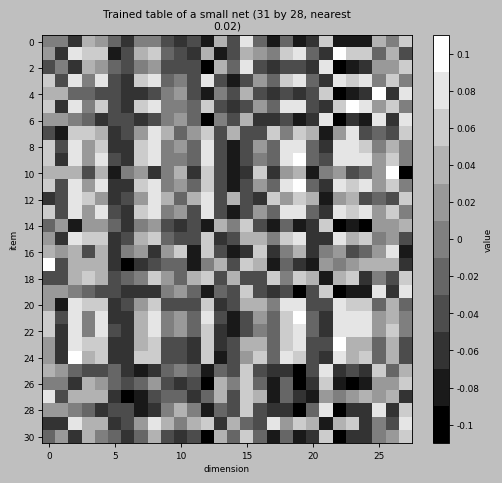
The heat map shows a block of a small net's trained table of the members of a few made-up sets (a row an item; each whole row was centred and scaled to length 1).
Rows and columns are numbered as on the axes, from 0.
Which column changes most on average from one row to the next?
22
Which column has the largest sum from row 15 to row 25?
2
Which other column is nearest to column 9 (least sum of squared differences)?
10
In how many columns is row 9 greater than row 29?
15
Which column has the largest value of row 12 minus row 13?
14
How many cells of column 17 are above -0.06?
17
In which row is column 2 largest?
24
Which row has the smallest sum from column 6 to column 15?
25
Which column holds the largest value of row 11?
19
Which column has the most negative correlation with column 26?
27
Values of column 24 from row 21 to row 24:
0.08 0.08 0.04 0.06
